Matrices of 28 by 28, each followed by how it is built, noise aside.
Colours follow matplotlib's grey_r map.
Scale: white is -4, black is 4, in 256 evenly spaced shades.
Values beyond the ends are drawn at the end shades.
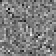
banded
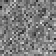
Hankel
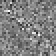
banded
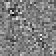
banded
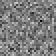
repeating columns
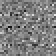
uneven rows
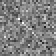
diagonal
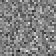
noise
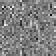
low rank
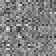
low rank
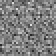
repeating columns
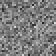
Hankel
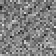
Hankel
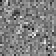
banded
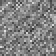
Hankel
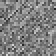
Hankel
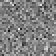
repeating columns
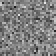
noise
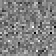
uneven rows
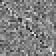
diagonal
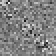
banded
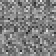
repeating columns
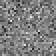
noise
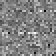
uneven rows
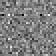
uneven rows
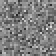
noise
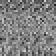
repeating columns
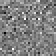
uneven rows
